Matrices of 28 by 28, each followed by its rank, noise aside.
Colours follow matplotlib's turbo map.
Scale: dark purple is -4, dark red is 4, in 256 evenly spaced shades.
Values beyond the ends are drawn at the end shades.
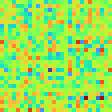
five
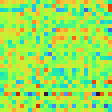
three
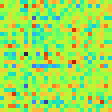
six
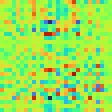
three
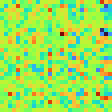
four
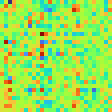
five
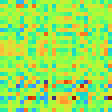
three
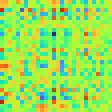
three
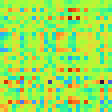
three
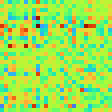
four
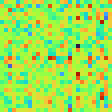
six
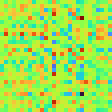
four
